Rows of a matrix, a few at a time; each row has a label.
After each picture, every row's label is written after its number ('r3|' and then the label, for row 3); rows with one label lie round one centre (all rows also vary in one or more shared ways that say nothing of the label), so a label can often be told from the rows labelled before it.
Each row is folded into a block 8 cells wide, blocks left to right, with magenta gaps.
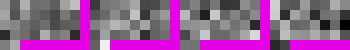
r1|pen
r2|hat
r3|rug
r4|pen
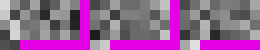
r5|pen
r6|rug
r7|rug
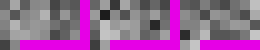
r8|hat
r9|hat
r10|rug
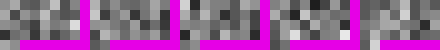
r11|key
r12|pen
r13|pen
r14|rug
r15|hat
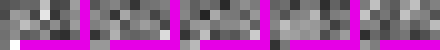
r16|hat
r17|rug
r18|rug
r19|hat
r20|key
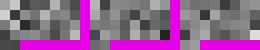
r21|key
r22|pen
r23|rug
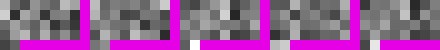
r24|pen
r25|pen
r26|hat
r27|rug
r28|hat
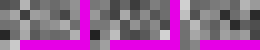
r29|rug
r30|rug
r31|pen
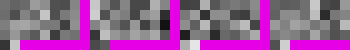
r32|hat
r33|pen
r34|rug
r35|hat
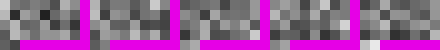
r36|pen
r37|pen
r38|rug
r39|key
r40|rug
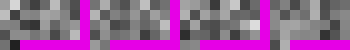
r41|key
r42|key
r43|key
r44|hat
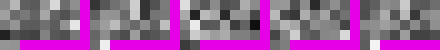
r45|key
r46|hat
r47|pen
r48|rug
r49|hat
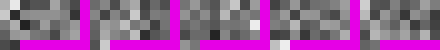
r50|key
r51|hat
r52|key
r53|rug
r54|pen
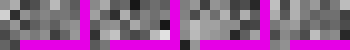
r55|key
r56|rug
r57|hat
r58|pen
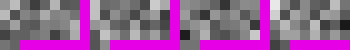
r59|key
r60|pen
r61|rug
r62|pen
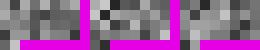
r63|pen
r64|key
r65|hat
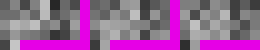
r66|hat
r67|hat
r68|hat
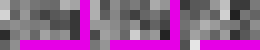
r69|pen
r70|pen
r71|hat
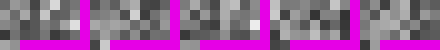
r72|key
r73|hat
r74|key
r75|pen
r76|hat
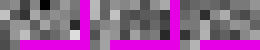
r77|rug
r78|pen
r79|rug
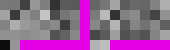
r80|hat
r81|rug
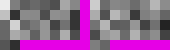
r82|pen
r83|pen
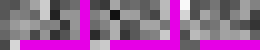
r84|hat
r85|rug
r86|pen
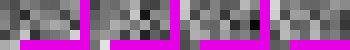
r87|rug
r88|hat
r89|pen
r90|pen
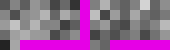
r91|hat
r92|key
